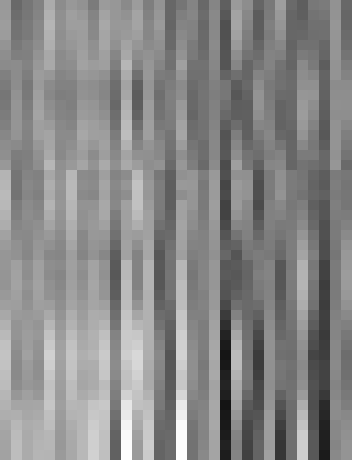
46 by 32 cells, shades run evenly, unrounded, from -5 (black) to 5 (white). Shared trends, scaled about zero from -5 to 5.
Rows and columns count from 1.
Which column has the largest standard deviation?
17
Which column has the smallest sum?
21
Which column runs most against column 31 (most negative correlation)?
27
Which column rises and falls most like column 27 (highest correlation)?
19
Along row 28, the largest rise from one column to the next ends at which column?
12
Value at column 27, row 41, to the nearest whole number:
-1
